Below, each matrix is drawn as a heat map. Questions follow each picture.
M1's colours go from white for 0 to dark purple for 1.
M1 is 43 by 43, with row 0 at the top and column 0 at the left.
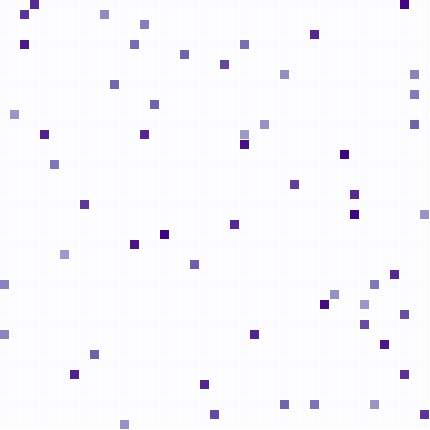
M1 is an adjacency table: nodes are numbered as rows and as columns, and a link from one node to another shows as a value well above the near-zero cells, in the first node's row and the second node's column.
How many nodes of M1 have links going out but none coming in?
2
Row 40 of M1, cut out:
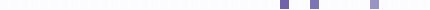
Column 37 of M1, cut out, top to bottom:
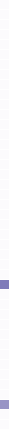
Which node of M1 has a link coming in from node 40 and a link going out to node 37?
node 28
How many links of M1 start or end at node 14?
3
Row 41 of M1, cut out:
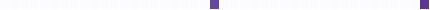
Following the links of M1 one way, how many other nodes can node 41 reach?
7
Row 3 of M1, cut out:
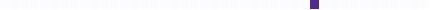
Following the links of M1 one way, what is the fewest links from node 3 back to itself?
5
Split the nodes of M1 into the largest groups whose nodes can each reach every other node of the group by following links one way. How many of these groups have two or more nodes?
5
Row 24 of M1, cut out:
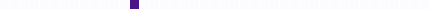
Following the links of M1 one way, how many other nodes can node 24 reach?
4
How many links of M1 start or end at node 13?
5
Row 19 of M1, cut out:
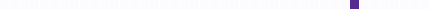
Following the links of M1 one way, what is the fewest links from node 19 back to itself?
7
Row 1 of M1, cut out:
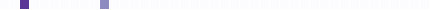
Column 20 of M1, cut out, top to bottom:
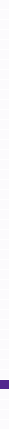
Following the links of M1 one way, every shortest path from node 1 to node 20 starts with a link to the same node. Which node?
node 10
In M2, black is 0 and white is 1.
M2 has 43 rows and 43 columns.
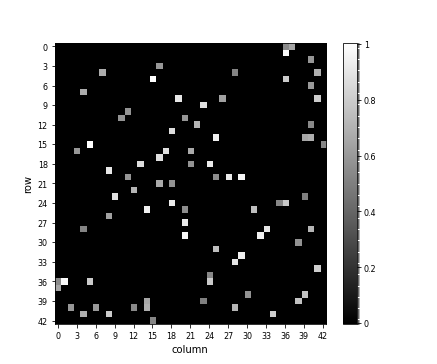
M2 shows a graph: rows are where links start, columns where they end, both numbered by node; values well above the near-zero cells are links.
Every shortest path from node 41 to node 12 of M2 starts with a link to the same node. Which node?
node 4
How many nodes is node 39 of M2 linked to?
3
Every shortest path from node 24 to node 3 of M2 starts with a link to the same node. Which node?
node 18
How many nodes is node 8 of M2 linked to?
3
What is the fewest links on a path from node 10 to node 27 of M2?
3
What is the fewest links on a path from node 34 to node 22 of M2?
6
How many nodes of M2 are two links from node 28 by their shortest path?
6
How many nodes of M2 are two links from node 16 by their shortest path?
1
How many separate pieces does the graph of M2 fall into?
2
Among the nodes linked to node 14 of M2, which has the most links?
node 40
